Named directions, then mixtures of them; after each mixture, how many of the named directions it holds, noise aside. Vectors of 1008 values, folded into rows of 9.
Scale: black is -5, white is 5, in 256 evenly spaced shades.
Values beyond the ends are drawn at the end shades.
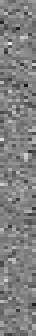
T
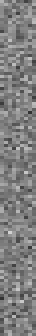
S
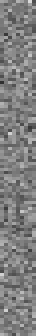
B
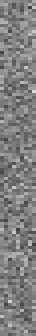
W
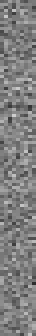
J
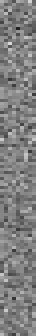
two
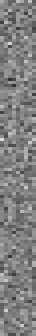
two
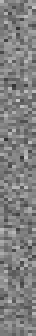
four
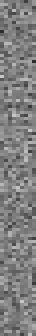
three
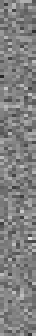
four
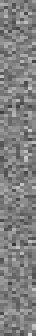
three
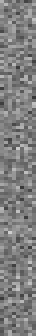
one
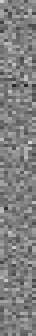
three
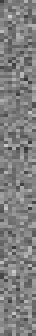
two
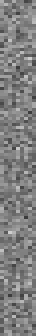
one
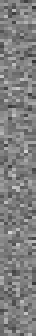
two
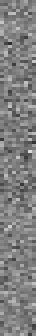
two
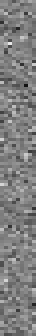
one
